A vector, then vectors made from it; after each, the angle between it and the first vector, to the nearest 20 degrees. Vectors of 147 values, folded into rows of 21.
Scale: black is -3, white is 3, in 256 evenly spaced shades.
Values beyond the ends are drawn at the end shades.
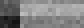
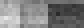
140 degrees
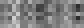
120 degrees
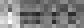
140 degrees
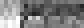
160 degrees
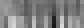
120 degrees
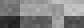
40 degrees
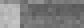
160 degrees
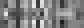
80 degrees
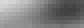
120 degrees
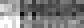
160 degrees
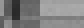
60 degrees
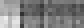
160 degrees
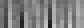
80 degrees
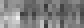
140 degrees
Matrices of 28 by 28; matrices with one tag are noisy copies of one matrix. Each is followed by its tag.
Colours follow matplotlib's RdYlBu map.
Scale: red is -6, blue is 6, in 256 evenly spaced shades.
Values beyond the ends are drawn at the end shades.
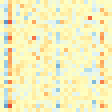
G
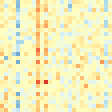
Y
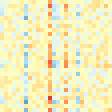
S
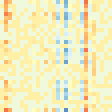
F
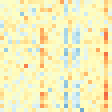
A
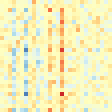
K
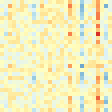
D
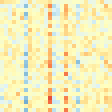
S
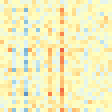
K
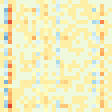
G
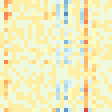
F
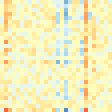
F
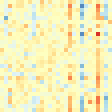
D
